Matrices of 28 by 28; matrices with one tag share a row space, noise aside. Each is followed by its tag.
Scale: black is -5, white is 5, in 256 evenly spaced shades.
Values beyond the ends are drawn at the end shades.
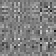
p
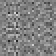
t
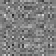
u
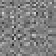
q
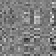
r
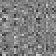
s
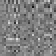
t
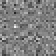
s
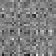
q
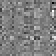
r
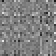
p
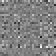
p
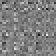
s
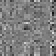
r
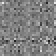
p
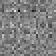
q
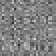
q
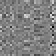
r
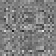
u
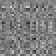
q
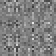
t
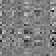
r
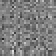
q
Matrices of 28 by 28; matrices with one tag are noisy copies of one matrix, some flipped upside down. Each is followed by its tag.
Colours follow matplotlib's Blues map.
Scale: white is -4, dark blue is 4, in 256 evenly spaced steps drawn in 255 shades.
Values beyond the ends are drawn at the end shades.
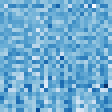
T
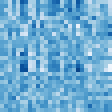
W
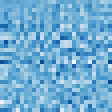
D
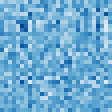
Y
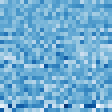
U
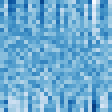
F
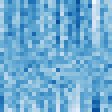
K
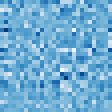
D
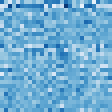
U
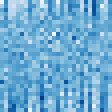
F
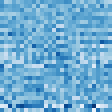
U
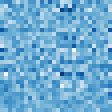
D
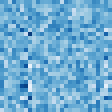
Y
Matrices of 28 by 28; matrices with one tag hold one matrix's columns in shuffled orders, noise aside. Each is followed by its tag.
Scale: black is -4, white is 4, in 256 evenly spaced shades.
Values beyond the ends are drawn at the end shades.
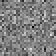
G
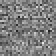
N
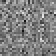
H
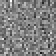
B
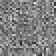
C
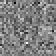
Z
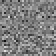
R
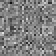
Z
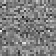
N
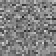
N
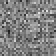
H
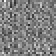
B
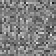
Z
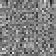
B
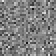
C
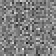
C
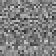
N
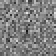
H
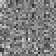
B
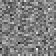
C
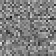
N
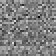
N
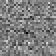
N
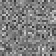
G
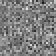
Z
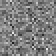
C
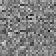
N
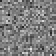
G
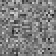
H
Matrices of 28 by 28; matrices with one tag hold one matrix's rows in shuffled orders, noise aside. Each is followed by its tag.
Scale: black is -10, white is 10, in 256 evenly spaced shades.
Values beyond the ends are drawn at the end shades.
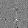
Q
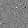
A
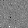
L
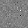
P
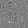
L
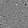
A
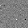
A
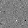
A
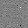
P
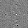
Q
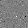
A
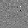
P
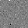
L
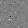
L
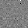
P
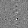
Q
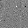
A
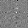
Q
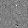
Q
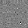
P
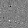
L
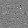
P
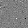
A
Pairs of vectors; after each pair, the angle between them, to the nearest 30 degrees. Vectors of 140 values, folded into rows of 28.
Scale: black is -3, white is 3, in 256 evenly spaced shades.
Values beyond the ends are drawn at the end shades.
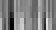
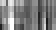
150 degrees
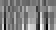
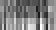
30 degrees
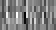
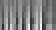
90 degrees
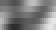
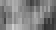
150 degrees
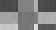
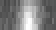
90 degrees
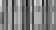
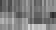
120 degrees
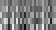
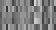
120 degrees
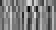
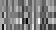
90 degrees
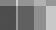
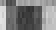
60 degrees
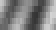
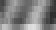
150 degrees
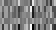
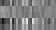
90 degrees
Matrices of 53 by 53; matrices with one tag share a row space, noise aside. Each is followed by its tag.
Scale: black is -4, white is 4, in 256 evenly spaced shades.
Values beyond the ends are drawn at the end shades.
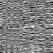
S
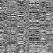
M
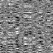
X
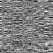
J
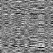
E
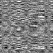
E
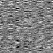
X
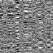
X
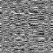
E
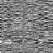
J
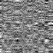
J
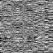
J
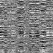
M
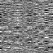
J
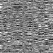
J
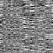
S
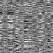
X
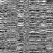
M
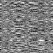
E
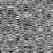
X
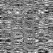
J
